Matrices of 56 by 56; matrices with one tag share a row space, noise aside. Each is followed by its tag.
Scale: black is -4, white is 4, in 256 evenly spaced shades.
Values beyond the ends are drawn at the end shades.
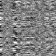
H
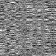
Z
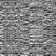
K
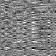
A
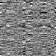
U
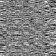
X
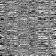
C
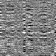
U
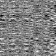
X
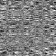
X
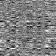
Z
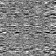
X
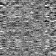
X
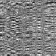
Z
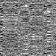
K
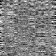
C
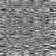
X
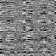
U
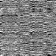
K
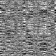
U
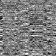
K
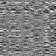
X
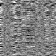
H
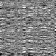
U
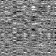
A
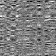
Z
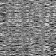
X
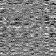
X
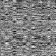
A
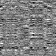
K
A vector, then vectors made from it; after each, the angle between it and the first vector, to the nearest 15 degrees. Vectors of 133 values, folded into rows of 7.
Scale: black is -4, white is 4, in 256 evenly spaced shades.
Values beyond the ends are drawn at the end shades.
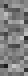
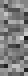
15 degrees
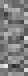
165 degrees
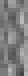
75 degrees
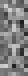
135 degrees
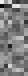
60 degrees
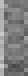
120 degrees
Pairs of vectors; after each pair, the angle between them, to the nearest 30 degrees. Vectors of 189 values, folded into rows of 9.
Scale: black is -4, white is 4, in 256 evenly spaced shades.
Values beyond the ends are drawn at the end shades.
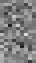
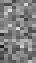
150 degrees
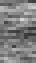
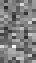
90 degrees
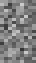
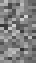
30 degrees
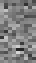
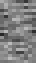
120 degrees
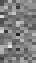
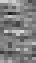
120 degrees
